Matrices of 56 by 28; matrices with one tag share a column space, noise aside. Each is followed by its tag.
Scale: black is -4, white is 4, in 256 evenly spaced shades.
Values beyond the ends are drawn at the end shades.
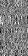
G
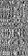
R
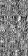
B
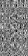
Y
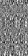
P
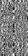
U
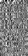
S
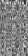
U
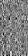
P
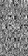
Y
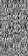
Y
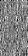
B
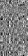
P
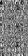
U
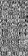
R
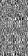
P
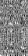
G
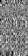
P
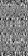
P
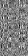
Y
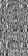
B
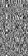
Y
